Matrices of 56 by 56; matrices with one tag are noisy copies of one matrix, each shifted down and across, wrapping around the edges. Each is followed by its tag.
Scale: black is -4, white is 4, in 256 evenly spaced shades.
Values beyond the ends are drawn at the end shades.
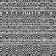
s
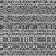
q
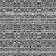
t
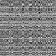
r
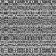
q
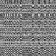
s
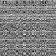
r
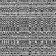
s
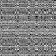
r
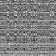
r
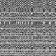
s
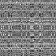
q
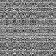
r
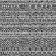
s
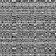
t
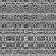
q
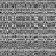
q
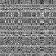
q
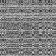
r
